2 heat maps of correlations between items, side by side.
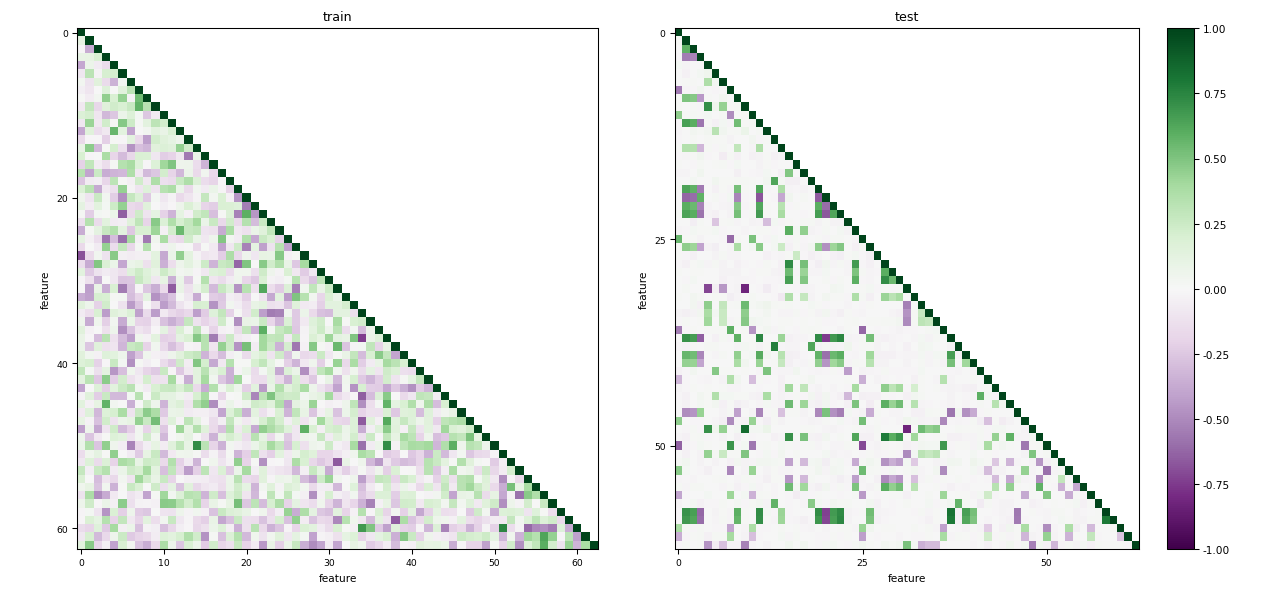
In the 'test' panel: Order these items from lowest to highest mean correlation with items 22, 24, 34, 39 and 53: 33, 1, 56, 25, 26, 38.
56, 38, 33, 25, 26, 1
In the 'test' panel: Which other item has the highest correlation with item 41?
44
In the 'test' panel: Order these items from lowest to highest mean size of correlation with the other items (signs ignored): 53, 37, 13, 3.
13, 53, 3, 37
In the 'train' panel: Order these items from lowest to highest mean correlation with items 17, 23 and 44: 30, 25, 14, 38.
30, 14, 38, 25
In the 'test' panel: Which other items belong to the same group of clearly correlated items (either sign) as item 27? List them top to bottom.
16
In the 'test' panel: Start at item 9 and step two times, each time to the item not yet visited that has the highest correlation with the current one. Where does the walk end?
4
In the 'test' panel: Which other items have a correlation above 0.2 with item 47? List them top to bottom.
0, 10, 25, 53, 60
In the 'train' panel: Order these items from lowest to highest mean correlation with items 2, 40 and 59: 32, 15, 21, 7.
7, 15, 21, 32
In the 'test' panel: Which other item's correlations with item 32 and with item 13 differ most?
38
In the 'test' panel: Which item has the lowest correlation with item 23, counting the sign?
41
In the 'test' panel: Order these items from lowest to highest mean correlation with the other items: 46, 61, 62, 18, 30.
46, 62, 61, 18, 30
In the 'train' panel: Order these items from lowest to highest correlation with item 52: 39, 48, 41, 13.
39, 41, 13, 48
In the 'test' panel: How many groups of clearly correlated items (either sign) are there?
7
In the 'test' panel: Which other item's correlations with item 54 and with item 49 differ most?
28
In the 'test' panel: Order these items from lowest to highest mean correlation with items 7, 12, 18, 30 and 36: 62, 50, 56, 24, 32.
62, 32, 24, 56, 50
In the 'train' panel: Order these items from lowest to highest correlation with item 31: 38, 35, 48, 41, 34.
41, 34, 48, 35, 38
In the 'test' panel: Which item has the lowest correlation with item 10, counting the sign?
50
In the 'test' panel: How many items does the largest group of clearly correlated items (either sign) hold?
17
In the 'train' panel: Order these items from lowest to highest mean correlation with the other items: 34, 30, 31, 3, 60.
34, 60, 31, 30, 3
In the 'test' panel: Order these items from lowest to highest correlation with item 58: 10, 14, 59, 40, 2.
10, 14, 40, 2, 59
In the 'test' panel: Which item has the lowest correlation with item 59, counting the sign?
20
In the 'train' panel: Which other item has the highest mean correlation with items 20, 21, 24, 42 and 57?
45
